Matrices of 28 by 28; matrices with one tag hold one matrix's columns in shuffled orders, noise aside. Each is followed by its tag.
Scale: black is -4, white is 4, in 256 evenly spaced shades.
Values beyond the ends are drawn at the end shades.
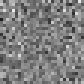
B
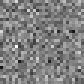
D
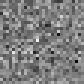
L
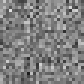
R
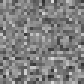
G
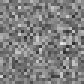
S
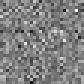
D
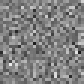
S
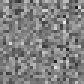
R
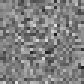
L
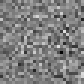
S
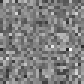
G
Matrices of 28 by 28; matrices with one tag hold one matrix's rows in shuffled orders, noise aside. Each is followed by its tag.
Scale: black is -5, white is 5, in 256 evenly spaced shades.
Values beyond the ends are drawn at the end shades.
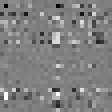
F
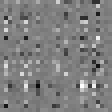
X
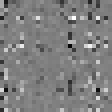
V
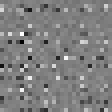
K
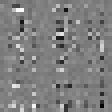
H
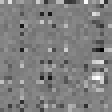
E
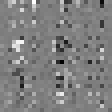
H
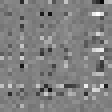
E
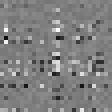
F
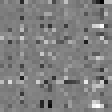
E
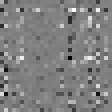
V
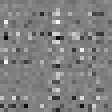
F
